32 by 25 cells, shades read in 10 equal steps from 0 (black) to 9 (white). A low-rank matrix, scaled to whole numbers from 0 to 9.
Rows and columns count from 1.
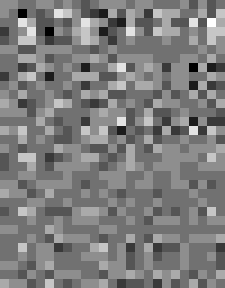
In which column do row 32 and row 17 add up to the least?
14
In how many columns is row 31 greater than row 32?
12
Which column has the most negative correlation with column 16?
22
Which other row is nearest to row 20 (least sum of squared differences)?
23
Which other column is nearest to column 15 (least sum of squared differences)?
25
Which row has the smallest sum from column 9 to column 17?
2
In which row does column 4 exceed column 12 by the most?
4
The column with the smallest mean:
6
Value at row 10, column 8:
5
